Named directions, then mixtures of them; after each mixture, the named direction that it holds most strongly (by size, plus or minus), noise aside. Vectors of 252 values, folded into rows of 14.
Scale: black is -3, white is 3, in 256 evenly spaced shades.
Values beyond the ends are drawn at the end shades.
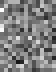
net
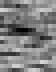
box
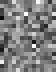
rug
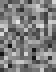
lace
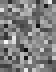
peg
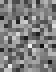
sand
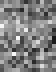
net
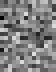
sand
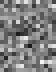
sand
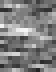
box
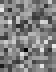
peg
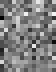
rug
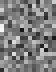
net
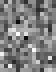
lace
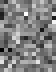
rug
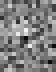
sand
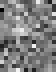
rug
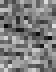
sand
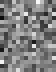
rug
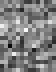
lace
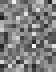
rug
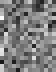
rug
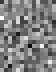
sand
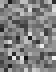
net
